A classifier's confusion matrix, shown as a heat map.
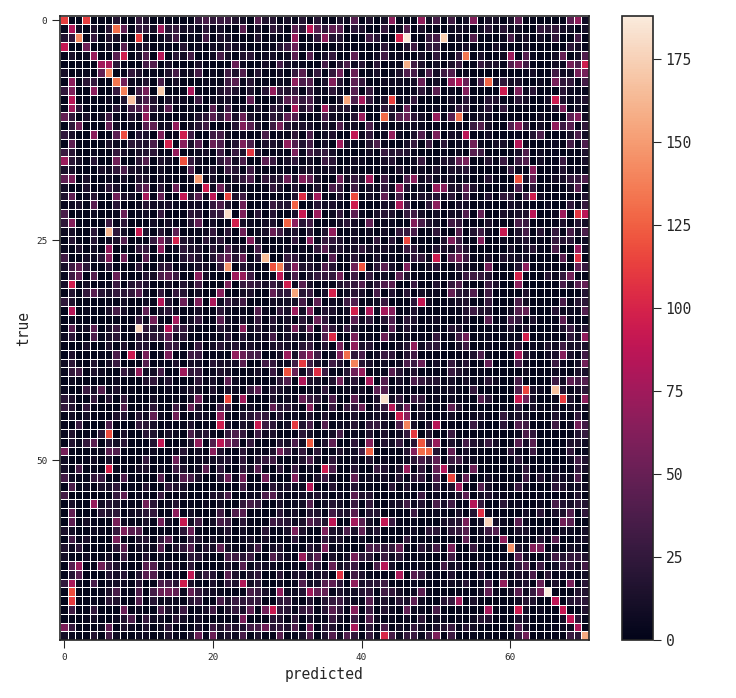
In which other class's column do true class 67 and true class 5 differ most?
46
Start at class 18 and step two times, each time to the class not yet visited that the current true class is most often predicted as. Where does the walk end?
32
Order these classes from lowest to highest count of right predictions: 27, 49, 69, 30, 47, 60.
69, 30, 47, 49, 60, 27
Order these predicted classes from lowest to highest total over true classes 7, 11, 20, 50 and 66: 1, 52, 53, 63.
63, 52, 1, 53
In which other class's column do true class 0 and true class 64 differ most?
3
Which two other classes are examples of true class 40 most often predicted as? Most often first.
30, 34
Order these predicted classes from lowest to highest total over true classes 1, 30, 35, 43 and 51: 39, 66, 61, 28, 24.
66, 28, 39, 61, 24
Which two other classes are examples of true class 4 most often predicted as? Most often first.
54, 8
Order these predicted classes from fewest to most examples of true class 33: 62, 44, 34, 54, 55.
34, 54, 55, 62, 44
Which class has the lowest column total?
58
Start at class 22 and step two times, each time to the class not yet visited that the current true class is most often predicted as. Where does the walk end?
39
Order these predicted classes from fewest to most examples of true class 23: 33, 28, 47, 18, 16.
16, 28, 33, 18, 47
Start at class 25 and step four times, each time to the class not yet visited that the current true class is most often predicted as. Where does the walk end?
62
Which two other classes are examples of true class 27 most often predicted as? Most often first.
69, 50
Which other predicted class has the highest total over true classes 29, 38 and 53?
61
